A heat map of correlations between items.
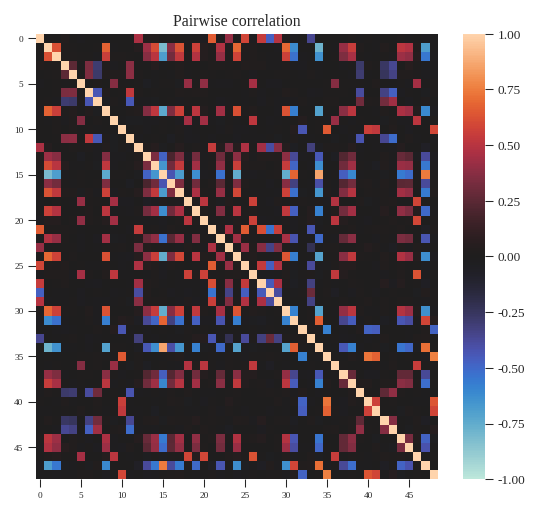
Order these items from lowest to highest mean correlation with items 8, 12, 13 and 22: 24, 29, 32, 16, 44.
32, 29, 16, 44, 24
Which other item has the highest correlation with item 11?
6
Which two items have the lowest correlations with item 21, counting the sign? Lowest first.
28, 33
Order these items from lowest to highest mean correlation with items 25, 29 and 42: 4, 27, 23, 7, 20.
4, 20, 7, 23, 27
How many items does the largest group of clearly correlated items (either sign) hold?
19
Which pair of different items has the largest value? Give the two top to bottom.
15, 34
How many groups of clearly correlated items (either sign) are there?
5
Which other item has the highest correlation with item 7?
43
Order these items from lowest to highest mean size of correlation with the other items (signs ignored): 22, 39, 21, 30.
39, 21, 22, 30
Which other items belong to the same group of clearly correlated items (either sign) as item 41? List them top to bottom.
10, 32, 35, 40, 48
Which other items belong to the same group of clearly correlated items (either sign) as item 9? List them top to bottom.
5, 18, 20, 26, 36, 46
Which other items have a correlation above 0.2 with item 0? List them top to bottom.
12, 21, 23, 25, 27, 29
